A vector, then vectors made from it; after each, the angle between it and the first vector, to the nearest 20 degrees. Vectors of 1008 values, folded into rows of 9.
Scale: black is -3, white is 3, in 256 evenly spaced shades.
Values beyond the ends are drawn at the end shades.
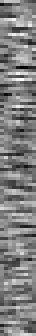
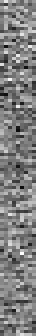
60 degrees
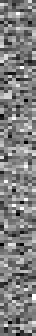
120 degrees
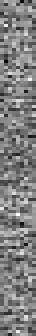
60 degrees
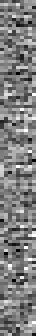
120 degrees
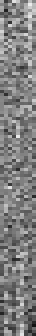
80 degrees
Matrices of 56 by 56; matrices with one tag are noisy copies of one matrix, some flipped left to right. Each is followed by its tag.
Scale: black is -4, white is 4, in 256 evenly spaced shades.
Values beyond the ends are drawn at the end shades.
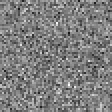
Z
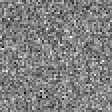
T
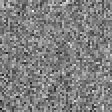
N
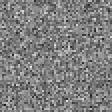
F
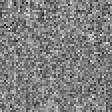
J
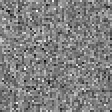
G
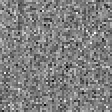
G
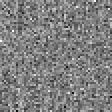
G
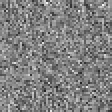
N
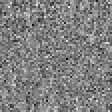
J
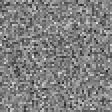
Z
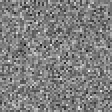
T
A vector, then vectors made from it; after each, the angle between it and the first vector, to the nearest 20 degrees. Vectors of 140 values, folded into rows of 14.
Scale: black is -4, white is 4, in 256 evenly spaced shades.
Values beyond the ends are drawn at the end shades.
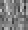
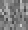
40 degrees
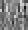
40 degrees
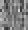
140 degrees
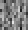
140 degrees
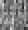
120 degrees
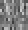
20 degrees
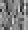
160 degrees
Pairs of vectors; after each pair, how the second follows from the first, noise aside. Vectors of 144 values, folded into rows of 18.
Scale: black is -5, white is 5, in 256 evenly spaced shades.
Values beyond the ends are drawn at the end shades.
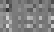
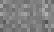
reversed, shrunk.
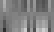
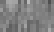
reversed, shrunk.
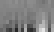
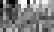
reversed, negated, scaled up.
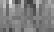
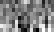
reversed, scaled up.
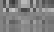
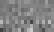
reversed, partly zeroed.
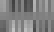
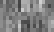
reversed.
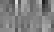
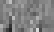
reversed, partly zeroed.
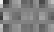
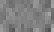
reversed, shrunk.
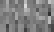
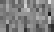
copied.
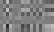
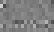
wrapped around, negated, partly zeroed.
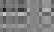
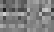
copied.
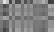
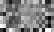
reversed, scaled up.
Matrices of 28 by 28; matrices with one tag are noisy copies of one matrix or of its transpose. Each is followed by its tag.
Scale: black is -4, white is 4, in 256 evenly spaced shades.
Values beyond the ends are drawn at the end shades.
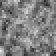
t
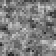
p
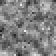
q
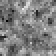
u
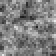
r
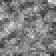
t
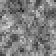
u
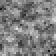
r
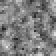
q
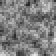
q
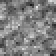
t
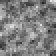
t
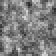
p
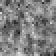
r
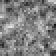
t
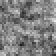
r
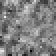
t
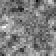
u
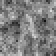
r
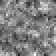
q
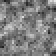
t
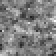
r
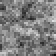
r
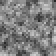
q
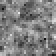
r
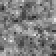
r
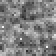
r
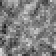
t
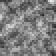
t
